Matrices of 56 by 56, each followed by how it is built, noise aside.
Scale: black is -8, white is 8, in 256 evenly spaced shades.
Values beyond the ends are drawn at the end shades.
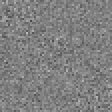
block diagonal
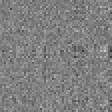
low rank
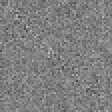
banded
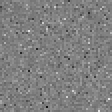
sparse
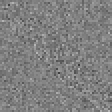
banded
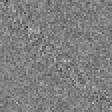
banded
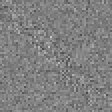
banded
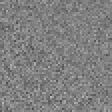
lower triangular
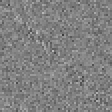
banded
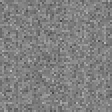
repeating rows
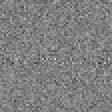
uneven rows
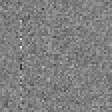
uneven columns
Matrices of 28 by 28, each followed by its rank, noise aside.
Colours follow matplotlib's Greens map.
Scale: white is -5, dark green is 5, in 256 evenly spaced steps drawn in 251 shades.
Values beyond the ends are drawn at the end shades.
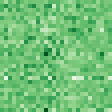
four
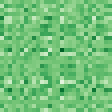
two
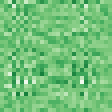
two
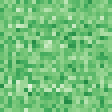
six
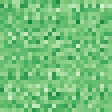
five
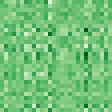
two
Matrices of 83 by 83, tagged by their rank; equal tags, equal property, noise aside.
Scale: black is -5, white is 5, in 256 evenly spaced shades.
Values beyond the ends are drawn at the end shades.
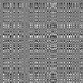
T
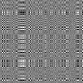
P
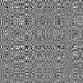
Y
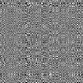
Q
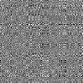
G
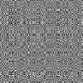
Q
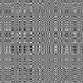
T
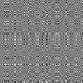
T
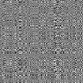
Q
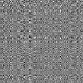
Q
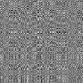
Q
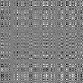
T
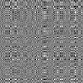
T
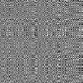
Q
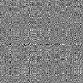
G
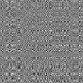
Q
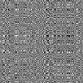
Y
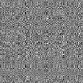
G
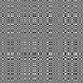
P
